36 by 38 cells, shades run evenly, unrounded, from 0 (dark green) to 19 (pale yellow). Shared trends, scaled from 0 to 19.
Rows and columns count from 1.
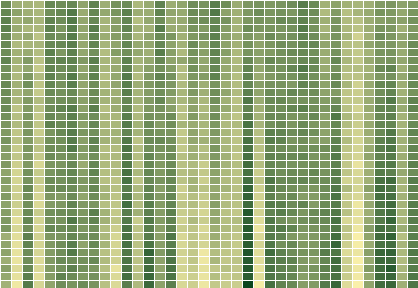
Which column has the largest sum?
33
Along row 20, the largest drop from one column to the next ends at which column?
23
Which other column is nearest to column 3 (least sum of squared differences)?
30
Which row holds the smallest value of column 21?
1
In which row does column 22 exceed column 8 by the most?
36
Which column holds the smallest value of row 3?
7
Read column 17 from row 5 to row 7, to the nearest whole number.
12 12 13
